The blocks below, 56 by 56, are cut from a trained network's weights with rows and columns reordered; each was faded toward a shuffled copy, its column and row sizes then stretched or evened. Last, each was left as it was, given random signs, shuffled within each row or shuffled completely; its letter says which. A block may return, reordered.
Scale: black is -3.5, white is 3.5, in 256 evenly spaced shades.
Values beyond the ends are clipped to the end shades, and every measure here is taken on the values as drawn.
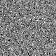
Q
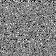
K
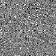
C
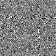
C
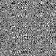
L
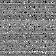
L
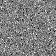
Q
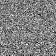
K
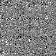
C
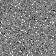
Q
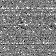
K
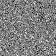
Q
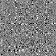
L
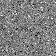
Q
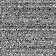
K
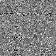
C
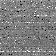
K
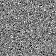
Q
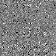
C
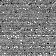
K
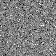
Q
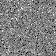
Q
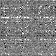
L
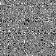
C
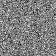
Q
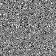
K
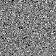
K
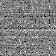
L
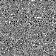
K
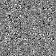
C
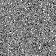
Q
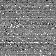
K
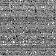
L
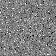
Q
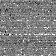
K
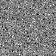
K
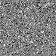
K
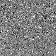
K
